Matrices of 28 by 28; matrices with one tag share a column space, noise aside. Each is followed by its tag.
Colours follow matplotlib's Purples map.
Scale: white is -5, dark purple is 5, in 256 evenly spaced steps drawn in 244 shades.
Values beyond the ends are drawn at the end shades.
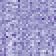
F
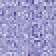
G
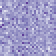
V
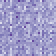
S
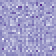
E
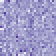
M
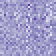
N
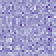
E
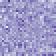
M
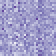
F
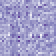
G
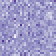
G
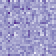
S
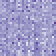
F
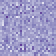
E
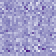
E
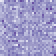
S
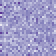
E
